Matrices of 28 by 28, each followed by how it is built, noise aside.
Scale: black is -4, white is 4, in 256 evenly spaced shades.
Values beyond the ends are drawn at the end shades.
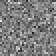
noise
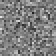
noise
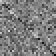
diagonal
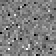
sparse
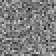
noise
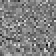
low rank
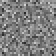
noise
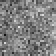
smooth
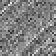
Hankel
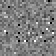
sparse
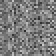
repeating rows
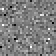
sparse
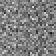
repeating rows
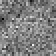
smooth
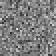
noise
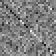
diagonal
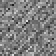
Hankel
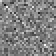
diagonal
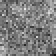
smooth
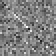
diagonal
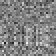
low rank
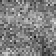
smooth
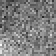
smooth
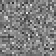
noise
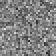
noise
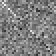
diagonal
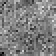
smooth
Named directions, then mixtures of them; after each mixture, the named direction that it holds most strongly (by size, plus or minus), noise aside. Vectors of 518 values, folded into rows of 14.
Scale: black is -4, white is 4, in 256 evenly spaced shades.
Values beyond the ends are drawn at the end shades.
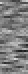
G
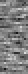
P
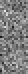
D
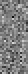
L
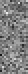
D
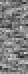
P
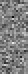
L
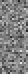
L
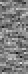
P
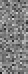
L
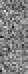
D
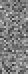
D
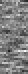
G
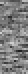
G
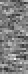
G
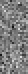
L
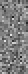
L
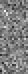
D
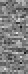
P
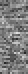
P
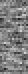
P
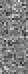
D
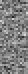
L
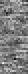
G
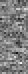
P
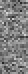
D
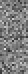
D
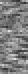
G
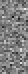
L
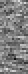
G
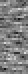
P
